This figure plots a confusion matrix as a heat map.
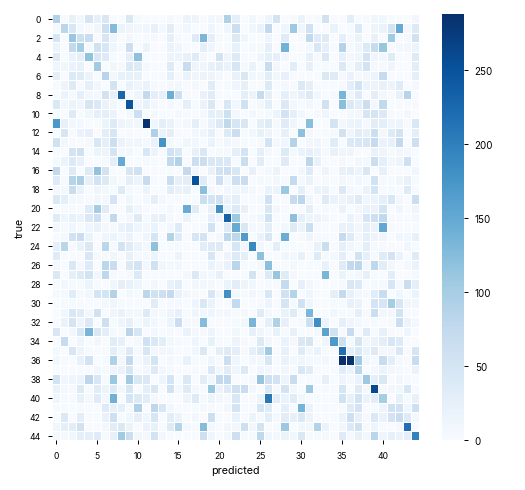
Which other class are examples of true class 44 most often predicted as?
8
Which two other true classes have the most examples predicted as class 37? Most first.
36, 26
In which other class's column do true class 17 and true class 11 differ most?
0
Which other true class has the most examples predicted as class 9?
38
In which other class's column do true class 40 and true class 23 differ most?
26
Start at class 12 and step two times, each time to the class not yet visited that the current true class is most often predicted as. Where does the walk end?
41
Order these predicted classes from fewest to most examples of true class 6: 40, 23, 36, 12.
12, 36, 23, 40
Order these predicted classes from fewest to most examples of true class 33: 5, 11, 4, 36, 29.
11, 29, 5, 36, 4
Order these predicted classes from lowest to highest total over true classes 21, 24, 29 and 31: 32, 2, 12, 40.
32, 2, 40, 12
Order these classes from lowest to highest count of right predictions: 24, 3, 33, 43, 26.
3, 26, 33, 24, 43
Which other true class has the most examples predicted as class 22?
21
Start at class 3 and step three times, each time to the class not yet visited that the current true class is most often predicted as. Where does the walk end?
18
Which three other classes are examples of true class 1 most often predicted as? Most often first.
42, 7, 29
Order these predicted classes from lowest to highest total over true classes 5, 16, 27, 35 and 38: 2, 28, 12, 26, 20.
12, 28, 2, 20, 26
